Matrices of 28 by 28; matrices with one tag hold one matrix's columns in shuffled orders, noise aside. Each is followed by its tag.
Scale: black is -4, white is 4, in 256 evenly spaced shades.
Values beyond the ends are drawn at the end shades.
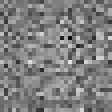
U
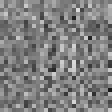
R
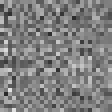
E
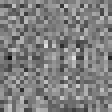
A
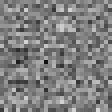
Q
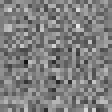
Q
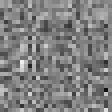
R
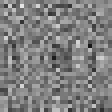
A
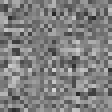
E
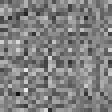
E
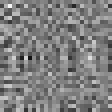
A
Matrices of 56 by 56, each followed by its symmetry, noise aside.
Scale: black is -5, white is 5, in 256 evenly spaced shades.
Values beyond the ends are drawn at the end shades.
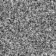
no symmetry.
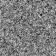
symmetric across the other diagonal.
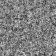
antisymmetric.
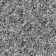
symmetric.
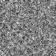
symmetric across the other diagonal.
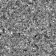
symmetric.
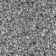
antisymmetric.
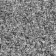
antisymmetric.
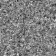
antisymmetric.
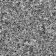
antisymmetric.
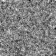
no symmetry.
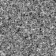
symmetric across the other diagonal.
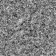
symmetric.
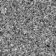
no symmetry.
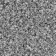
symmetric.
